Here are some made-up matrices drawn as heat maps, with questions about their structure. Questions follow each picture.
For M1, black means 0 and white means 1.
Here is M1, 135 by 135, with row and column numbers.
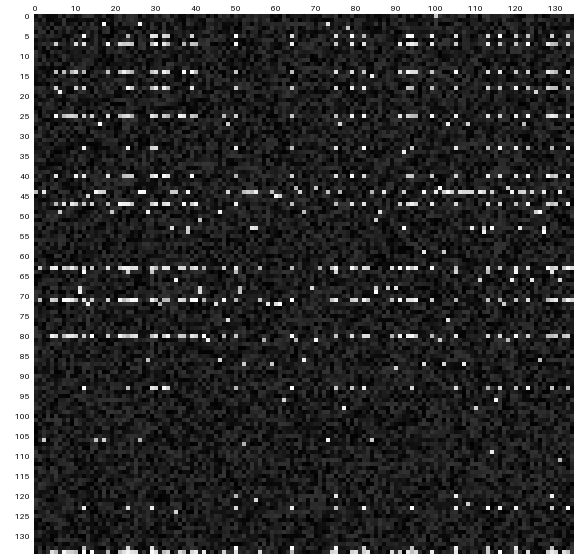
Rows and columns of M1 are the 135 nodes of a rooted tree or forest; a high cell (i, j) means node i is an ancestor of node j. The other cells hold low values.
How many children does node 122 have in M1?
1
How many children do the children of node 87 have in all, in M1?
3
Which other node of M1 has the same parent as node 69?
88
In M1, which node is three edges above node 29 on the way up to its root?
123
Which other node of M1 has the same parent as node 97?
102
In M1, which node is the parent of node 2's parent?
44
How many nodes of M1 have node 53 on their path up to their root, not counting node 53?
10
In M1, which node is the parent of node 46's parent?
49
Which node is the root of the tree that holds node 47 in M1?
63
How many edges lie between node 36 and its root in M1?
5
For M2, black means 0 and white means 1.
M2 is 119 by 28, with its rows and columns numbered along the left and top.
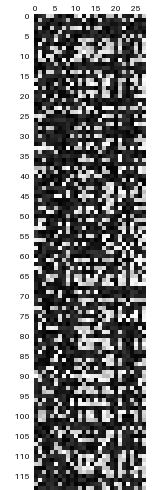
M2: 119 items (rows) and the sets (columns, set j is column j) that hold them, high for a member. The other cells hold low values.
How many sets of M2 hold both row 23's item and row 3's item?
3
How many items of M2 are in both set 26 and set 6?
1
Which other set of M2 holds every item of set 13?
11
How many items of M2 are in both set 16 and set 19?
7
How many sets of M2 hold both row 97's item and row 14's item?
6
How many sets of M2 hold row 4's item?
1
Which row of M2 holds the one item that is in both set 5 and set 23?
6
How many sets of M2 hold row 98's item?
1
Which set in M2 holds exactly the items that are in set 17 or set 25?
27
